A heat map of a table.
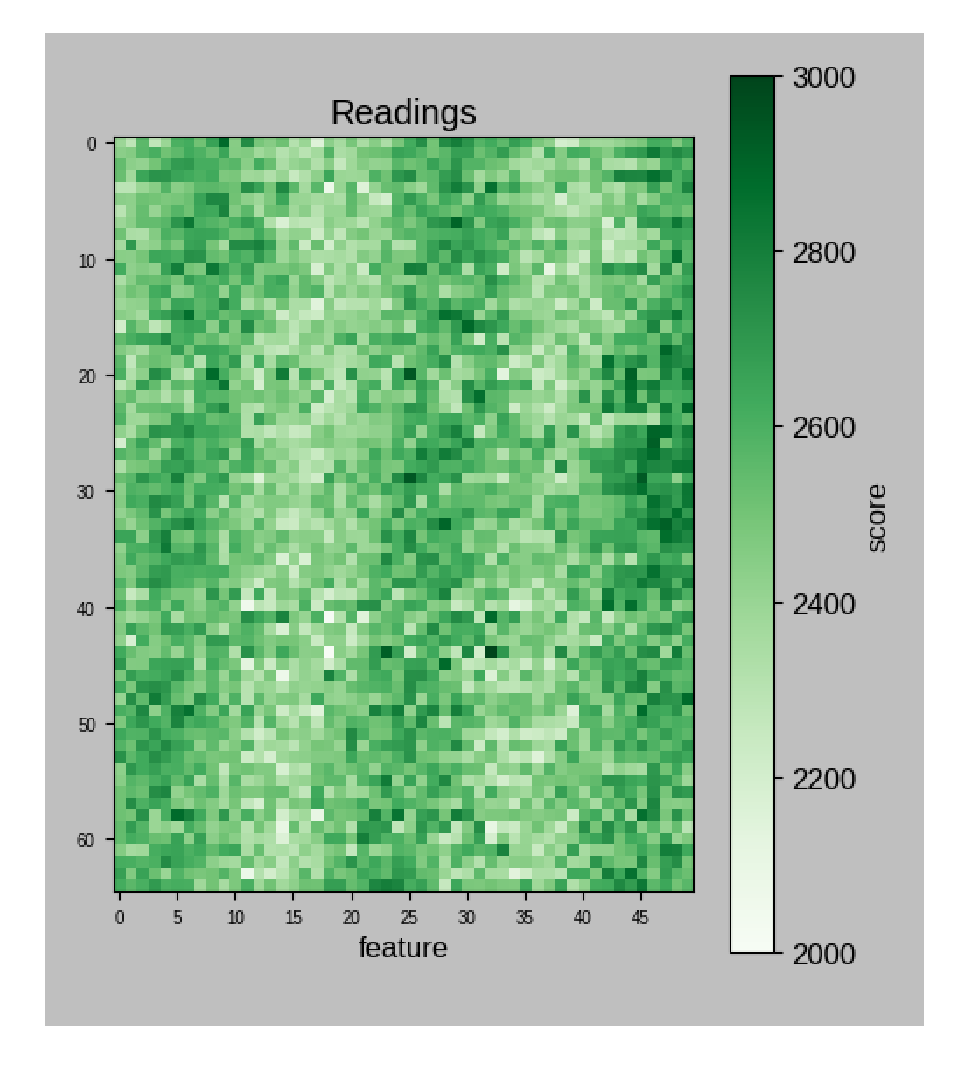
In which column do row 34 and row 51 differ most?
38
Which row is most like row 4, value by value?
41
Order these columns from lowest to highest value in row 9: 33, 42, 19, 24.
42, 24, 19, 33
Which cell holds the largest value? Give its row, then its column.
44, 32
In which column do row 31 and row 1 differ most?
9
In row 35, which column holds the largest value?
4
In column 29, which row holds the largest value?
7
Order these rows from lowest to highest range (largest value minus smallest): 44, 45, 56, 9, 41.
56, 9, 45, 41, 44
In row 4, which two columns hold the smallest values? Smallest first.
18, 21
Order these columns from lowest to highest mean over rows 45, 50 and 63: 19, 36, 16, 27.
36, 19, 16, 27
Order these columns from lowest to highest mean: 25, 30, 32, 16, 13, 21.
16, 13, 21, 32, 30, 25
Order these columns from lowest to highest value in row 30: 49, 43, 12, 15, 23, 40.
12, 15, 40, 23, 43, 49
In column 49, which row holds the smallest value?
59
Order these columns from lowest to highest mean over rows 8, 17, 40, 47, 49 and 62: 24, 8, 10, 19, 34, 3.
34, 10, 19, 8, 3, 24
